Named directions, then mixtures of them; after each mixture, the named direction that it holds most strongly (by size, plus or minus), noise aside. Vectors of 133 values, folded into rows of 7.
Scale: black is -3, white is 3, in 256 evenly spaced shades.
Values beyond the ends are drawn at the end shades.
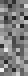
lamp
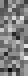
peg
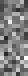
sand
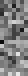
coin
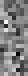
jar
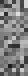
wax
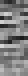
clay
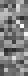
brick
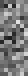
brick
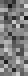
lamp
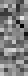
brick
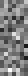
peg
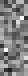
peg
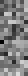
coin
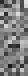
wax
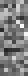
brick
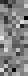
lamp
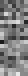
coin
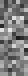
peg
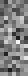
peg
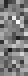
peg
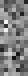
jar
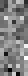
peg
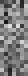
wax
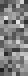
brick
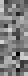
jar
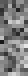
coin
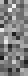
peg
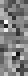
jar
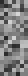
wax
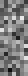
peg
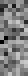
coin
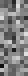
brick
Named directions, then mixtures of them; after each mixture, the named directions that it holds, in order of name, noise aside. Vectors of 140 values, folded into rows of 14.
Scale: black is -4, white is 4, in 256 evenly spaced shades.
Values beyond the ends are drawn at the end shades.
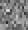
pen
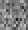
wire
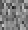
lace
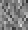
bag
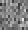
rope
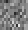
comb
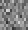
bag, pen.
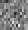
comb.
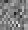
comb.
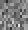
comb.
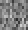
rope, wire.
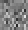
comb, wire.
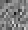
comb.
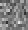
pen, rope.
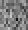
wire.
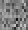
wire.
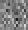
comb, wire.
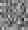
rope.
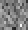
bag, wire.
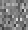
rope, wire.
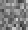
bag, wire.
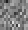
comb.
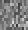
comb, pen, rope.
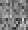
rope, wire.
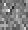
lace, pen.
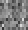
lace, rope, wire.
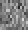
bag, pen, rope.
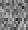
rope, wire.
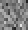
bag, wire.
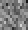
bag, wire.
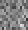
bag, lace.
